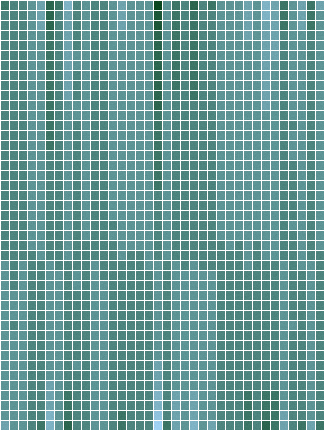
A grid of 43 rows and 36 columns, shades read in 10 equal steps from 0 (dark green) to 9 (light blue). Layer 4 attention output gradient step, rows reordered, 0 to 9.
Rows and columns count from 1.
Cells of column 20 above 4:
17
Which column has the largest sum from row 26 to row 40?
18
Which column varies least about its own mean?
9
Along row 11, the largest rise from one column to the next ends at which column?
19
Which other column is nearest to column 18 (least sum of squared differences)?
6
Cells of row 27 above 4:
12
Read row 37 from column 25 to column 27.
4 4 4
